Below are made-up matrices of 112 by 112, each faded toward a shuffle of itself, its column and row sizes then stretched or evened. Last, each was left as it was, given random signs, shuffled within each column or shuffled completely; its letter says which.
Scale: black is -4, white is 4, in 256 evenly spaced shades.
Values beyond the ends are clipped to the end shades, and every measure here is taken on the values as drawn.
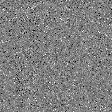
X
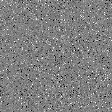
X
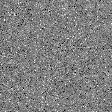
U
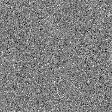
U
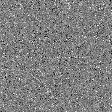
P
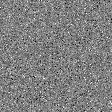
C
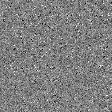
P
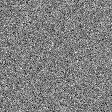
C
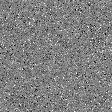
C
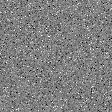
C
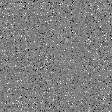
X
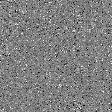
X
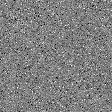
C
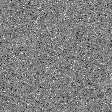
C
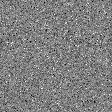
C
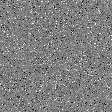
C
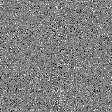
X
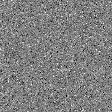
U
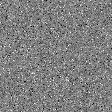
C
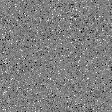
X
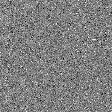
U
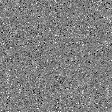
P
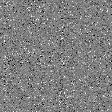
X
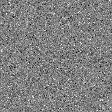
P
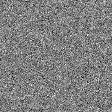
U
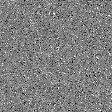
P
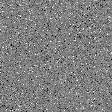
U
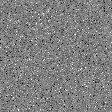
C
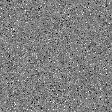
U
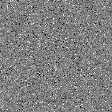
P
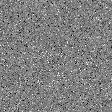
C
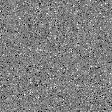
X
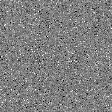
P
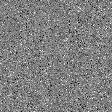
U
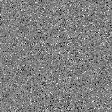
X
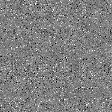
X
